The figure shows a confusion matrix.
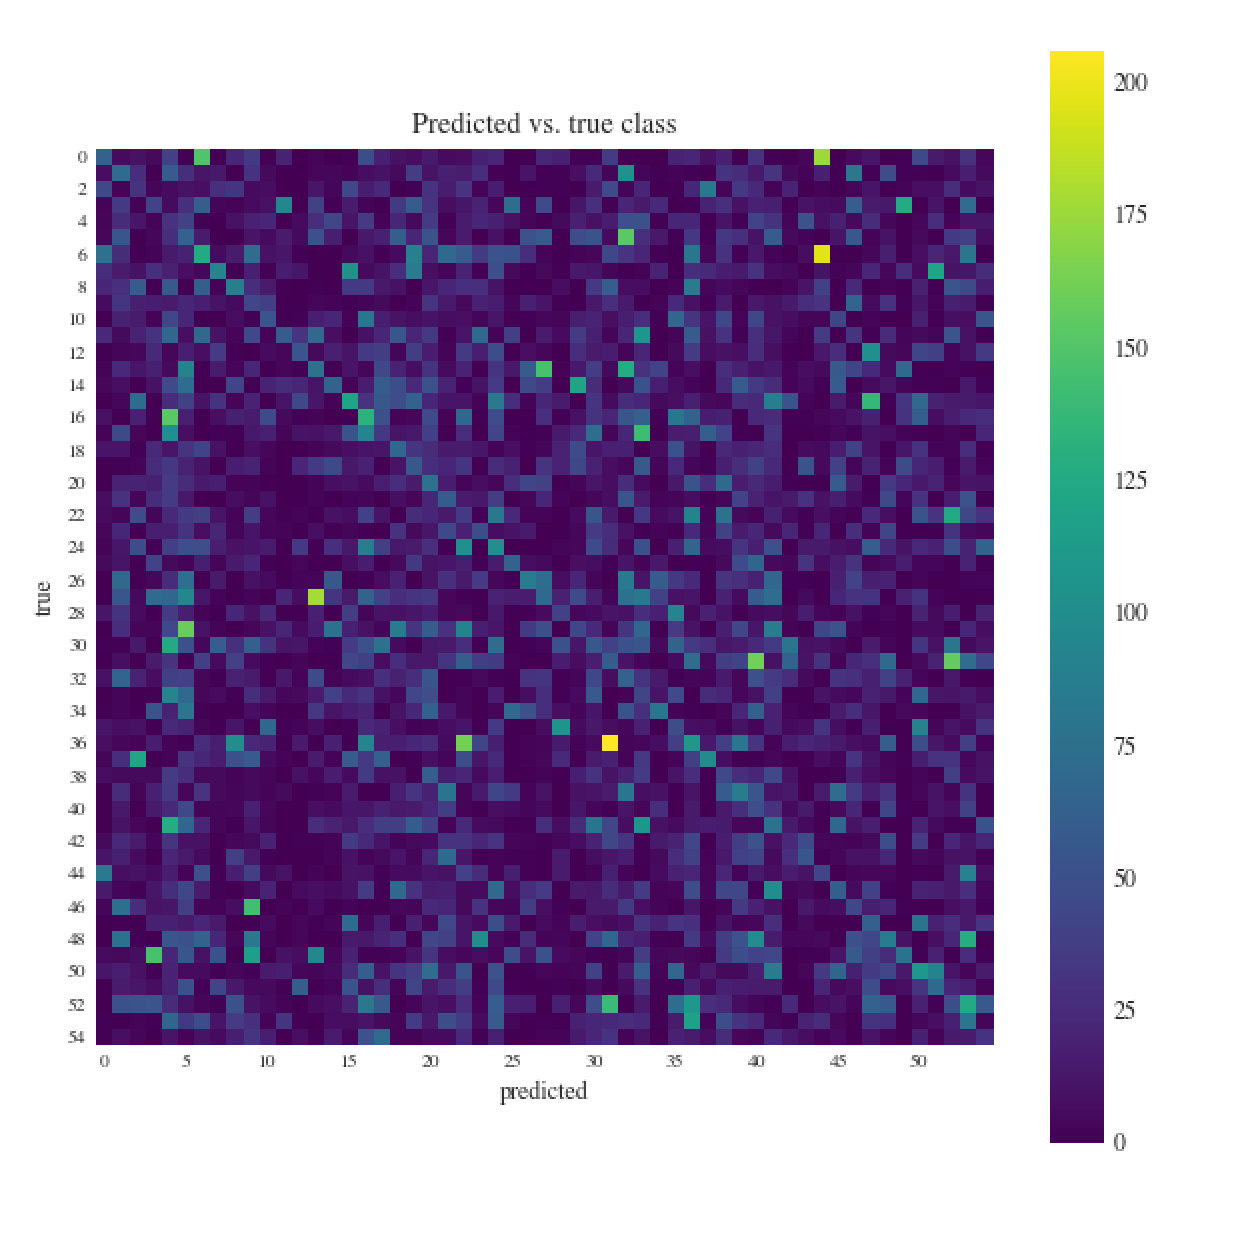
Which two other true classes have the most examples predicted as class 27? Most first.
13, 26
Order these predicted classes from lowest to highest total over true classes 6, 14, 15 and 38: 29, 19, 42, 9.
42, 9, 29, 19
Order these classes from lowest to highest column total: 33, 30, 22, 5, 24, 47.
47, 30, 22, 24, 33, 5
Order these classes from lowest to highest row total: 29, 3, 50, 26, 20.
20, 26, 3, 50, 29
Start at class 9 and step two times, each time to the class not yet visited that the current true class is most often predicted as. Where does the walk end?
1
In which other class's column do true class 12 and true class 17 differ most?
33
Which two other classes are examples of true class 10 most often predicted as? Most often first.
16, 35
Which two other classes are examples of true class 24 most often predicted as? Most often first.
22, 16
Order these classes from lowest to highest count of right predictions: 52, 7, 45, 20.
52, 45, 20, 7
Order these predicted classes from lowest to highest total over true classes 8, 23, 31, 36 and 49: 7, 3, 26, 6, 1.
26, 1, 7, 6, 3
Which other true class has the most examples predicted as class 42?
30
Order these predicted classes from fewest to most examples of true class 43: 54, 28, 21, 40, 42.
54, 28, 42, 40, 21
